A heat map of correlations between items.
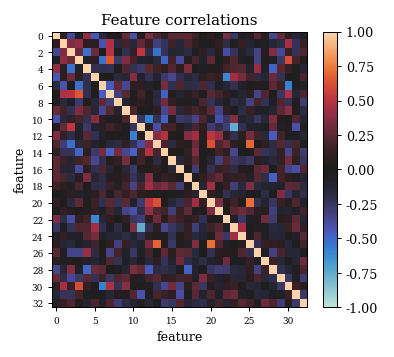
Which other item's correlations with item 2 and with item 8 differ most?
7
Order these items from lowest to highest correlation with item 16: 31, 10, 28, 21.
31, 10, 28, 21
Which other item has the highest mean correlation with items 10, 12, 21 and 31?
20
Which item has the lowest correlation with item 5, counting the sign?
22
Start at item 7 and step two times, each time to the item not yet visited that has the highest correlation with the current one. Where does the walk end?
30
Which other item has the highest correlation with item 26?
4
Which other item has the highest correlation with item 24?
23
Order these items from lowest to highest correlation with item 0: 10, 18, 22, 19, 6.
10, 6, 19, 18, 22
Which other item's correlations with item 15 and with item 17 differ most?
21
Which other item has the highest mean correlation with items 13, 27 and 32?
25
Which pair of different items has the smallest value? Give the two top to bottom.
11, 23
